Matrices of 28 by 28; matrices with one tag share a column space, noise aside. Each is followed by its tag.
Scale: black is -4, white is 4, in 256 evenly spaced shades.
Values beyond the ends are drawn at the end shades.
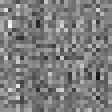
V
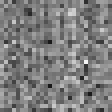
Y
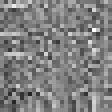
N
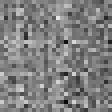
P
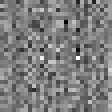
V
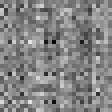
P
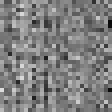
V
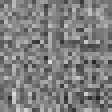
Y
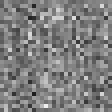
P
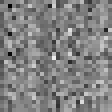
N
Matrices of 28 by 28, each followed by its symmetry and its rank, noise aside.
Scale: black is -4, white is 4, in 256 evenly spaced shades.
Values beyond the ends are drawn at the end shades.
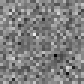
symmetric, rank eight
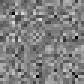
symmetric, rank six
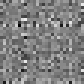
antisymmetric, rank four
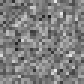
symmetric, rank eight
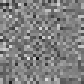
no symmetry, rank six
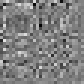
no symmetry, rank four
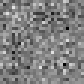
symmetric, rank six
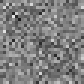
symmetric, rank eight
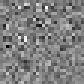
antisymmetric, rank six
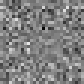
antisymmetric, rank four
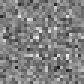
no symmetry, rank eight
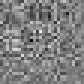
antisymmetric, rank four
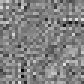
symmetric, rank eight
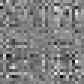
antisymmetric, rank four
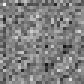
symmetric, rank eight
